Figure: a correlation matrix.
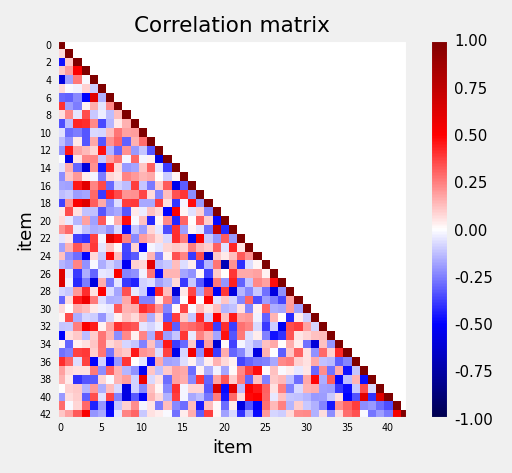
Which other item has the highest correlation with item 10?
38
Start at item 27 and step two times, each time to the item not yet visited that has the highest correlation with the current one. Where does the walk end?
26
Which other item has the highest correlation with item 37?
40
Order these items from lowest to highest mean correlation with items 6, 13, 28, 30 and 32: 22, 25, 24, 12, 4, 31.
31, 25, 12, 24, 22, 4
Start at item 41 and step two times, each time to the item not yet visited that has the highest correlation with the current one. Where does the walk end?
3
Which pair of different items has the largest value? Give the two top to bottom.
19, 21
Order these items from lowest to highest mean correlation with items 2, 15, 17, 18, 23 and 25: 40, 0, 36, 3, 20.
0, 36, 20, 40, 3
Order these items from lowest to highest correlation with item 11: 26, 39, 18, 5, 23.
5, 18, 23, 39, 26
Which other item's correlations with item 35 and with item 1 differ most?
13
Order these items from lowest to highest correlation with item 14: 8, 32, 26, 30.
32, 8, 30, 26
